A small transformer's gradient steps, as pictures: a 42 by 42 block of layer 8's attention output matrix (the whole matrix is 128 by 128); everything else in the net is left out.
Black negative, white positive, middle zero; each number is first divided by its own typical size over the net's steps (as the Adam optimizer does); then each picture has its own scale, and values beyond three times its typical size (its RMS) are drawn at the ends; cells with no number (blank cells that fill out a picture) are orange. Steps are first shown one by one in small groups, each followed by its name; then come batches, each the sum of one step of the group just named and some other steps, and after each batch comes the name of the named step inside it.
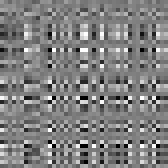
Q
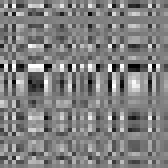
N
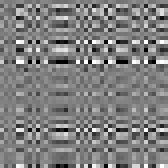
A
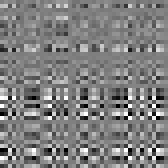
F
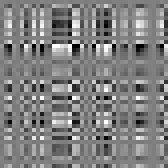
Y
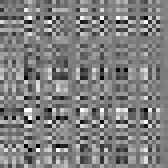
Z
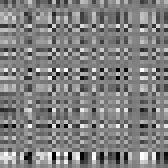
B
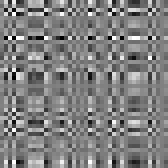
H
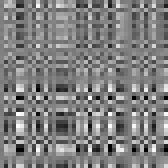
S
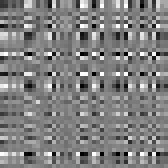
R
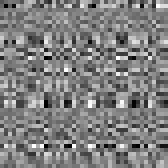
R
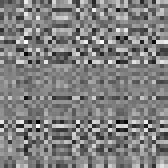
A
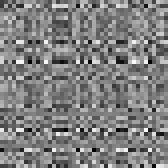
A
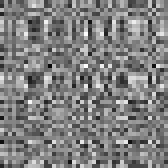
Q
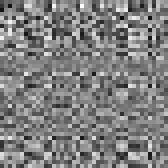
R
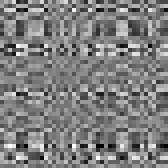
Q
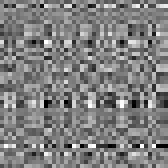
Q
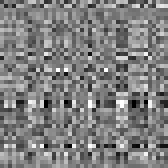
B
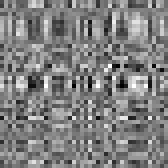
N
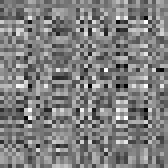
Z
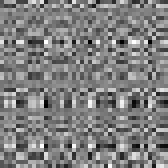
A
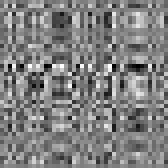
N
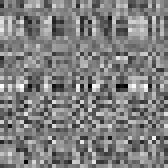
S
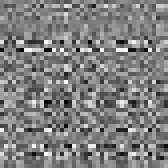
Q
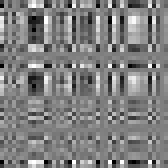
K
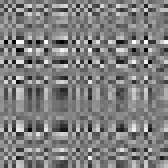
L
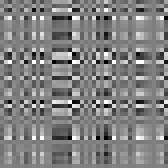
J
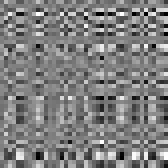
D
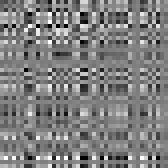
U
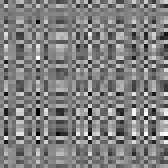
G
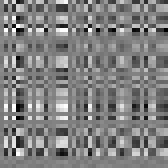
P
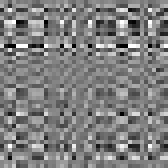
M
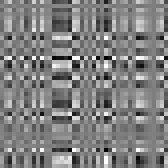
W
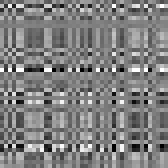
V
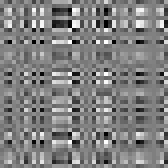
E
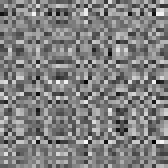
G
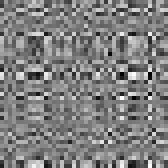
D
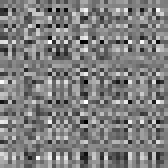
U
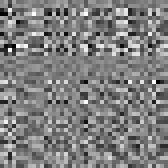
M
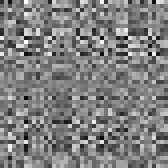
M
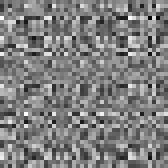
M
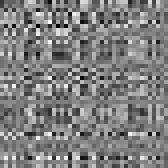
U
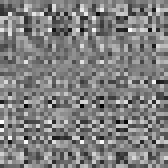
D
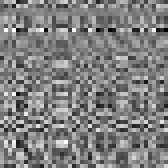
P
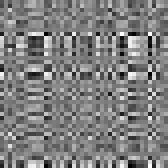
M
